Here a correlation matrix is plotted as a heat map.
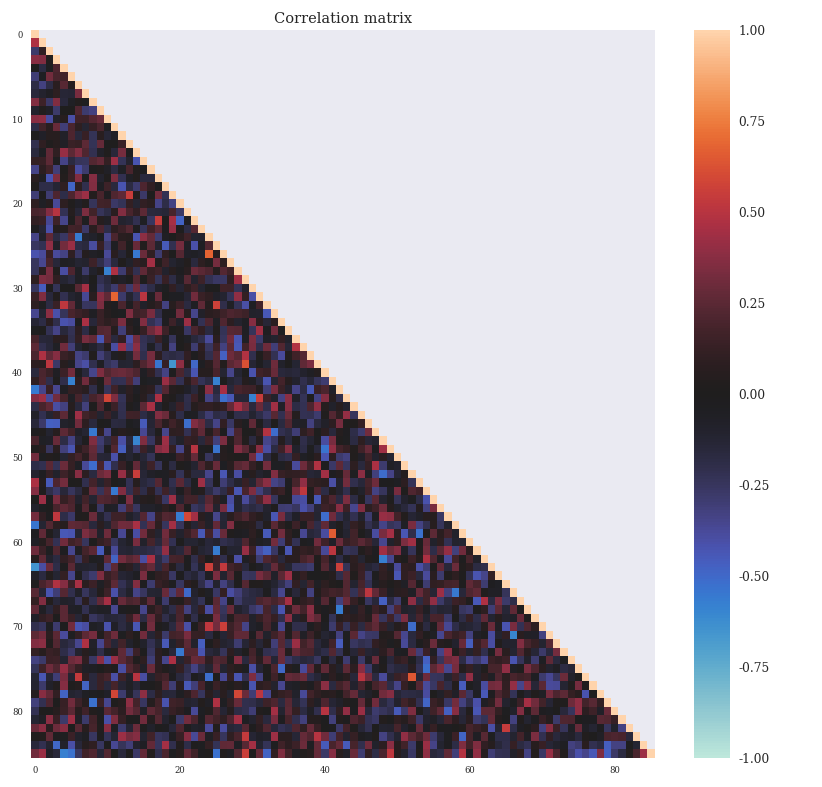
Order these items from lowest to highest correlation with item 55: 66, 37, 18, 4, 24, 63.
37, 18, 66, 63, 4, 24
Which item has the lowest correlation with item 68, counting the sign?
42
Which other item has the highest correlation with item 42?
63
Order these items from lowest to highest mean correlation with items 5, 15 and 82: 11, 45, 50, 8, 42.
45, 42, 50, 8, 11
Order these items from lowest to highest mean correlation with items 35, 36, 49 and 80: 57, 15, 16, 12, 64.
12, 57, 15, 16, 64
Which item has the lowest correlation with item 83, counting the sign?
59
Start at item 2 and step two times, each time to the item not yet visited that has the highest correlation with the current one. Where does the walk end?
29
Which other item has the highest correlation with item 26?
24
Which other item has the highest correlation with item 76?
52
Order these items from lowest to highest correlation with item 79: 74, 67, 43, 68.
43, 67, 74, 68
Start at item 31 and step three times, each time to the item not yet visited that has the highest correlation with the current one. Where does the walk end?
28
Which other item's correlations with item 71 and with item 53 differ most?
66
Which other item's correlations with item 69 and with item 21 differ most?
57
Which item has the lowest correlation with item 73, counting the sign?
20
